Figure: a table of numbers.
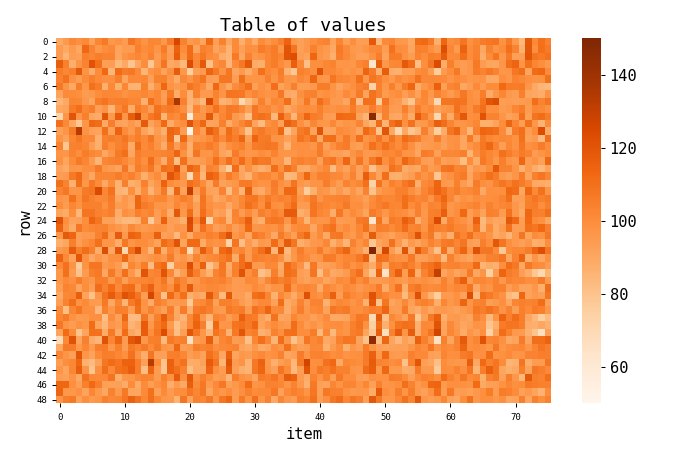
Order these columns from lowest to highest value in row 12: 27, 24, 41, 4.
41, 4, 27, 24
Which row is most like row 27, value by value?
17
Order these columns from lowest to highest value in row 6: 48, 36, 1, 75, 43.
48, 75, 43, 1, 36
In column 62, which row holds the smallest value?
16
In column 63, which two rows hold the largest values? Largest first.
34, 43
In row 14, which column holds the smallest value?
1
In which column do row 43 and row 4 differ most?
14
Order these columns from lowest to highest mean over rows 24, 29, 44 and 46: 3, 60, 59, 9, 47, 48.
48, 59, 9, 60, 3, 47
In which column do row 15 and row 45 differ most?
20
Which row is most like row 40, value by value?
10
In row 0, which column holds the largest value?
18
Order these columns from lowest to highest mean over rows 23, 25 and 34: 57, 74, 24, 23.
24, 57, 74, 23
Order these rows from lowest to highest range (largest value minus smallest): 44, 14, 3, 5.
5, 14, 44, 3
